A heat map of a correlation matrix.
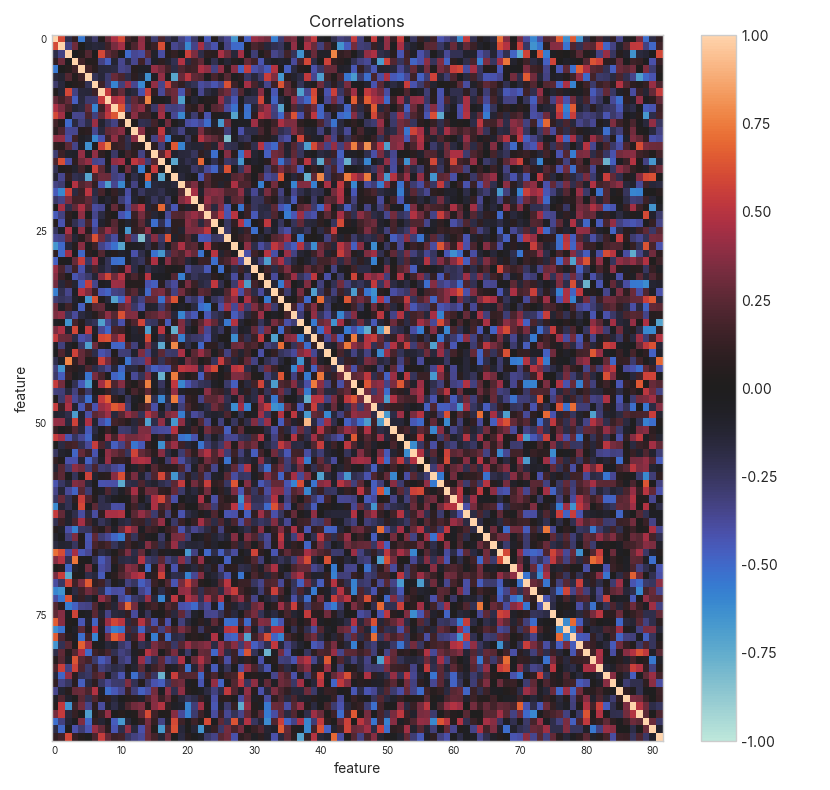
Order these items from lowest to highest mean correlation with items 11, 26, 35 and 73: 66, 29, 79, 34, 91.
79, 29, 66, 91, 34
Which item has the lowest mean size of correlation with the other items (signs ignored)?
86
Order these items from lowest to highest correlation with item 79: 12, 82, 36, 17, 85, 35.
35, 36, 82, 12, 17, 85
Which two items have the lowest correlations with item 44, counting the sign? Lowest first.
16, 57
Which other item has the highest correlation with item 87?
70
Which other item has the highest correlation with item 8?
14
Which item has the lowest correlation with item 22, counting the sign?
90
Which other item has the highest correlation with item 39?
45
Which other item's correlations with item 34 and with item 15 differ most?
40
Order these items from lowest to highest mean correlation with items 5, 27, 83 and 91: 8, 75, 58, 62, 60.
62, 8, 60, 75, 58
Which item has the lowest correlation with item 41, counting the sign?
49
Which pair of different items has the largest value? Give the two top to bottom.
38, 50
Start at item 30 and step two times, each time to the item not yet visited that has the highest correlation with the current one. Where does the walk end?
0
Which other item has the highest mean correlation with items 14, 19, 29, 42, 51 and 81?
80
